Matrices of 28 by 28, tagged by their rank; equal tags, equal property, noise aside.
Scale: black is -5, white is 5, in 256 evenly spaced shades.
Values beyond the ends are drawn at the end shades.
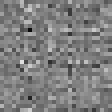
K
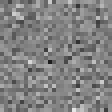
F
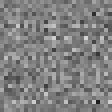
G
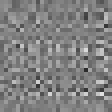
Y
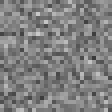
F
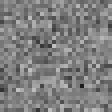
F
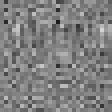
K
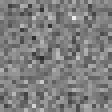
G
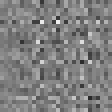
Y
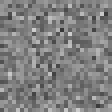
F
